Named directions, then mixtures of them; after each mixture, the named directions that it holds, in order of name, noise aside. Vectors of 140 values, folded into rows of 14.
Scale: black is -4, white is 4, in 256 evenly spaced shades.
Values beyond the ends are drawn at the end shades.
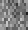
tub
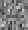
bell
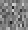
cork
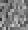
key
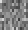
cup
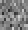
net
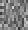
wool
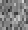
key, net.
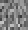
key, net.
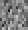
bell, key.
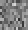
cork, cup, wool.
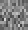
cork, net, tub.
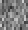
cup, key, net.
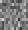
cup.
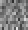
bell, cup, wool.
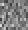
key, tub, wool.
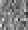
cup, key, tub.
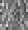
tub, wool.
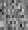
bell, key.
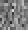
cork, key.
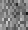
tub.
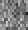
tub.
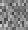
cork, tub, wool.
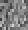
key.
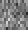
tub.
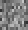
key, wool.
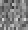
cork, cup, key.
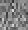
cork, key, tub.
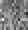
cup, tub.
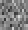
net.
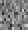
bell, net.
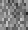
tub.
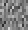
bell, wool.
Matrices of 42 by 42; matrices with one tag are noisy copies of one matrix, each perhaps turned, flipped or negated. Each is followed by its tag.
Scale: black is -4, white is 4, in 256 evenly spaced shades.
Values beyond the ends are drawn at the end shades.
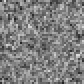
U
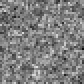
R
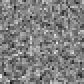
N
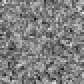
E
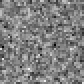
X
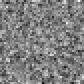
N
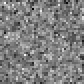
R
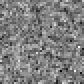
X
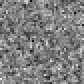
R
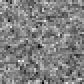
E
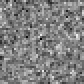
R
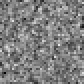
R
